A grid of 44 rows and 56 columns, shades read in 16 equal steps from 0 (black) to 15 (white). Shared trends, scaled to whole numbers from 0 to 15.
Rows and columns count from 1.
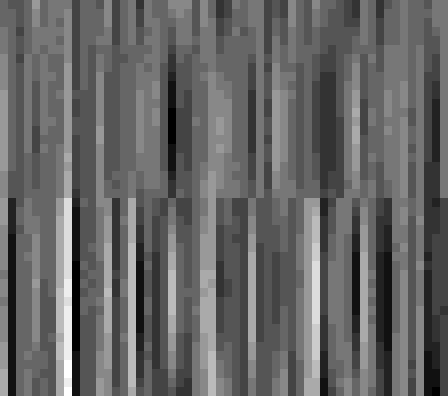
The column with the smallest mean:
10
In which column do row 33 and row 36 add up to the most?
9
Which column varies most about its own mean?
22
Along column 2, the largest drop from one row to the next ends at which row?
23
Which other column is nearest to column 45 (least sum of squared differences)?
18
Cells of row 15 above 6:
21
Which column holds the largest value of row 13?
45
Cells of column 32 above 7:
18
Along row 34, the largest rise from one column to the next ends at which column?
46
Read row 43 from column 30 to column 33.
5 4 7 5
